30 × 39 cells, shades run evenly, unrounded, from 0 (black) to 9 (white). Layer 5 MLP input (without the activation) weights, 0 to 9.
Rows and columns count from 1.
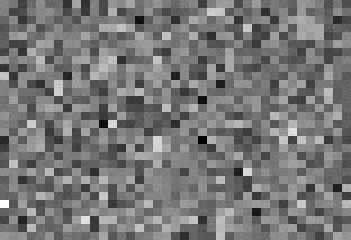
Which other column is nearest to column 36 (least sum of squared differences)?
22
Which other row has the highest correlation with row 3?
23
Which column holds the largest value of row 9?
12
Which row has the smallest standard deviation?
20
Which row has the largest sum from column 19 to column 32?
28
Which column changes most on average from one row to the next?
16
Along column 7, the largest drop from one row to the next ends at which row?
13
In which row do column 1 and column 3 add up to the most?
26
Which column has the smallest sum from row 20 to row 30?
11
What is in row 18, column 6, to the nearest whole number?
3
